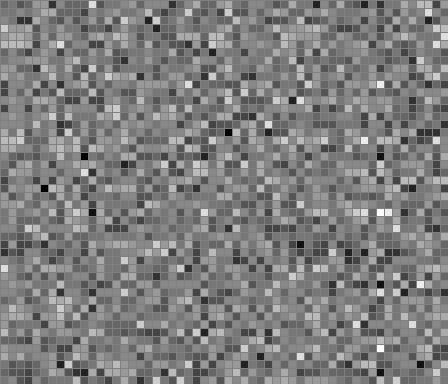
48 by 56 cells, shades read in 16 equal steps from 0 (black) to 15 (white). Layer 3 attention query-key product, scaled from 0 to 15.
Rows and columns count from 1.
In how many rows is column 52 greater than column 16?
10
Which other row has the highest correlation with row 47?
20
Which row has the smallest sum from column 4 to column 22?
4
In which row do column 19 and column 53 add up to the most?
36
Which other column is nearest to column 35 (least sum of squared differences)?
41
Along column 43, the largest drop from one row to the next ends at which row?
46
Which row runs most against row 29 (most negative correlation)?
23
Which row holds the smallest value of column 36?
21
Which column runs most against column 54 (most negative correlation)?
50
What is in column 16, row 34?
6
